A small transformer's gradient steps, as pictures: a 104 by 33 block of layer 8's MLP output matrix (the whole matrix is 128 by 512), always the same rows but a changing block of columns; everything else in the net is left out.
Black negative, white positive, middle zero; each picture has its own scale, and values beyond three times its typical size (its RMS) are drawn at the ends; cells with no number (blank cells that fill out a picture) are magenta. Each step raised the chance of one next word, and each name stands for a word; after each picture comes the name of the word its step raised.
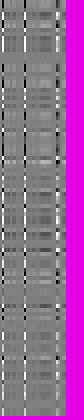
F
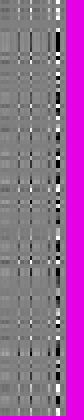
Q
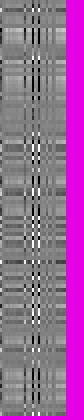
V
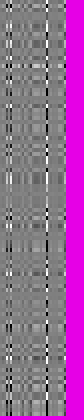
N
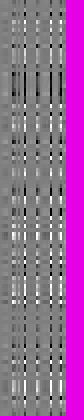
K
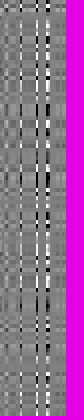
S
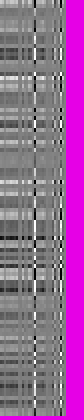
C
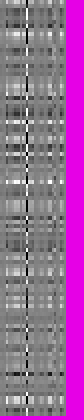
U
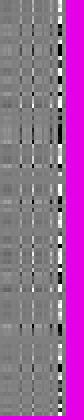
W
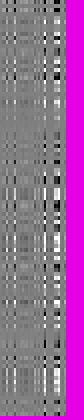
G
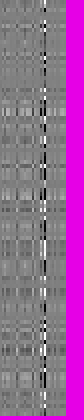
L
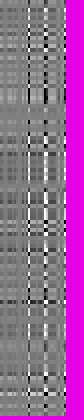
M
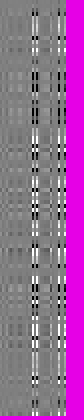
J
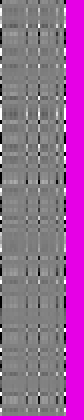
U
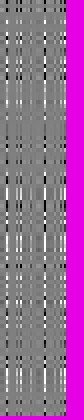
G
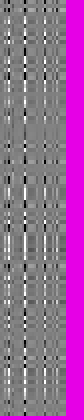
G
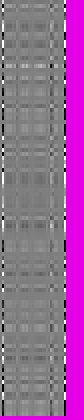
N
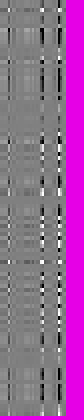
V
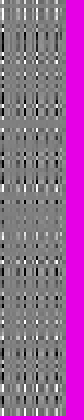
Q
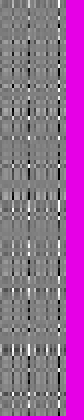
L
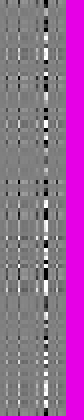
C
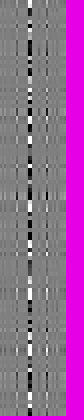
L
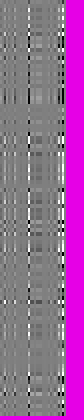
M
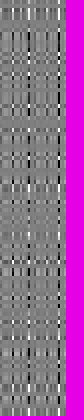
Q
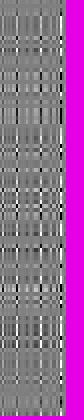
J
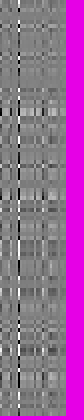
L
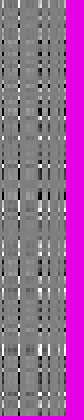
L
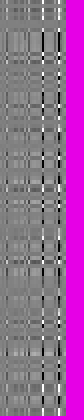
Q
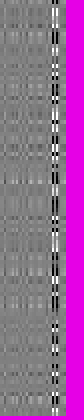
U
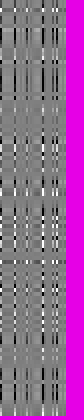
V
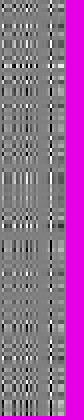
N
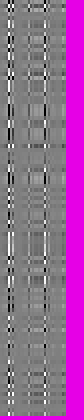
S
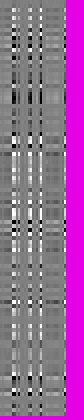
M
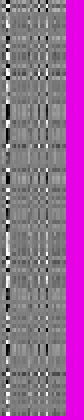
S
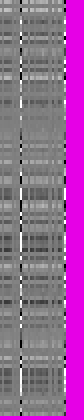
G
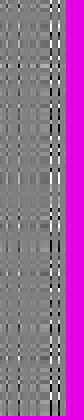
N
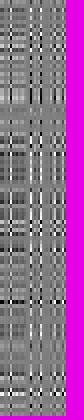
M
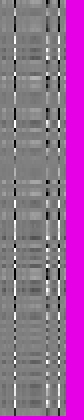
C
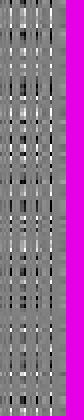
U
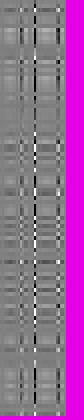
V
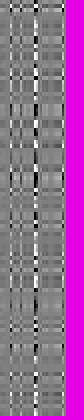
S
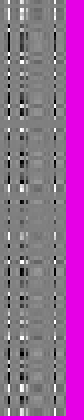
Q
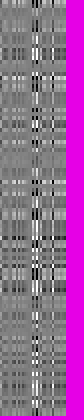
C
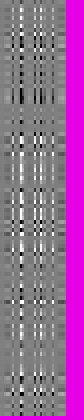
M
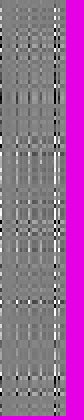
M
